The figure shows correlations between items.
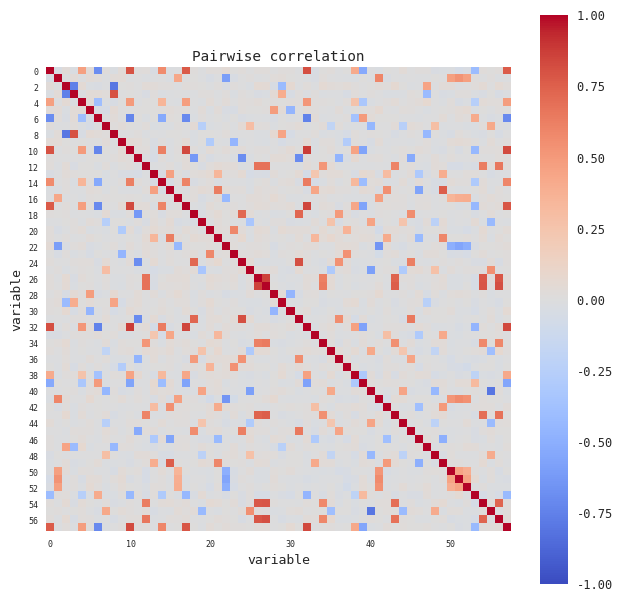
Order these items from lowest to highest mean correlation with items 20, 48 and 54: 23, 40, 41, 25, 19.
40, 19, 41, 25, 23
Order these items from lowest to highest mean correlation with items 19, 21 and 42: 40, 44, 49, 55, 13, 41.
55, 41, 44, 40, 13, 49
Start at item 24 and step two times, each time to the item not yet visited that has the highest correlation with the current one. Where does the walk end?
18
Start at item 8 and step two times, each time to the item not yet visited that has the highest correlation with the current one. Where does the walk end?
29
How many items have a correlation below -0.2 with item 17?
3
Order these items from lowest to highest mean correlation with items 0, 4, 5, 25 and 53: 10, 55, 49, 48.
49, 48, 55, 10
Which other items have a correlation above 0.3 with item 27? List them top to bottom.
12, 26, 34, 43, 54, 56
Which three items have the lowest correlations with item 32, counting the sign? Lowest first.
6, 39, 53
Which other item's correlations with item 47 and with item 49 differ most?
15
